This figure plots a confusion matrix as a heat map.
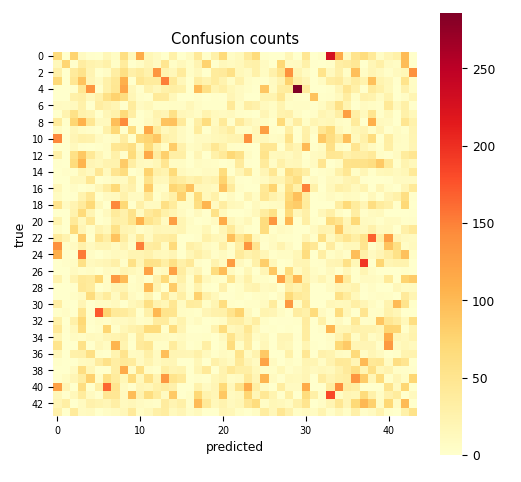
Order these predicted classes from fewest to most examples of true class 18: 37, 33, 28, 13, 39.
33, 37, 39, 13, 28
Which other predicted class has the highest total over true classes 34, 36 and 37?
25
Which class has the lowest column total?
1
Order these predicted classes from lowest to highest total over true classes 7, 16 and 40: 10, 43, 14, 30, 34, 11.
10, 43, 11, 14, 34, 30
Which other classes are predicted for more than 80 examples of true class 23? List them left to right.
0, 10, 40
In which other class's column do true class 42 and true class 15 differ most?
37
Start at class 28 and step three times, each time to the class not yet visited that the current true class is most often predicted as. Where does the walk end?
41
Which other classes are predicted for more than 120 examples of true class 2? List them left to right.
12, 28, 43
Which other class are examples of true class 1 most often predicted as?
42
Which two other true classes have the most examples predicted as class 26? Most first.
20, 16
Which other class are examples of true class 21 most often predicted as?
34
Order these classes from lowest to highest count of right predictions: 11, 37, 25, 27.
11, 25, 37, 27
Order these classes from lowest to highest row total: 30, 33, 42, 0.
30, 33, 42, 0
